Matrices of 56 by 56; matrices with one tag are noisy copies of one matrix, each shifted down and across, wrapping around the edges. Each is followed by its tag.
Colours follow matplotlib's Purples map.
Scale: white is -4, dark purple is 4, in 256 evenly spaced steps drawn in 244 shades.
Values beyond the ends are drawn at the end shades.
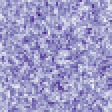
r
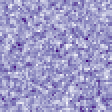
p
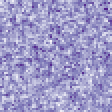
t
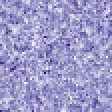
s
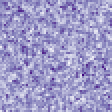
s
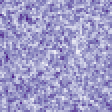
r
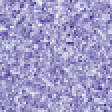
s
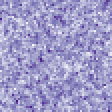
r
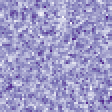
s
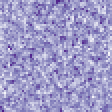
s
